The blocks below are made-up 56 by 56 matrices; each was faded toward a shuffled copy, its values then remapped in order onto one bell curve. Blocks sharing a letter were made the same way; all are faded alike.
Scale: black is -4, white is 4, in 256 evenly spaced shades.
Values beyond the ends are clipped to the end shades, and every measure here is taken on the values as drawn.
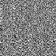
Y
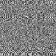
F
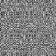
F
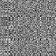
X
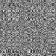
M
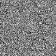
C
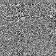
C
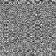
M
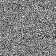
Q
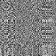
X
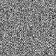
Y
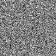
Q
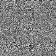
C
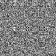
Y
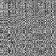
X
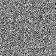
Q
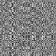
X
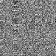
Y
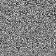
C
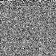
C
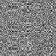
M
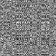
M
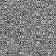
M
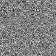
C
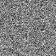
Q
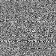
C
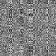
X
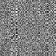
X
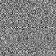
F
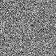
Q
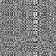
X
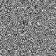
Y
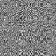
M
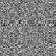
M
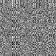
X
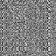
X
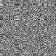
F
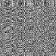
X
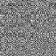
F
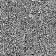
Q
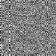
X
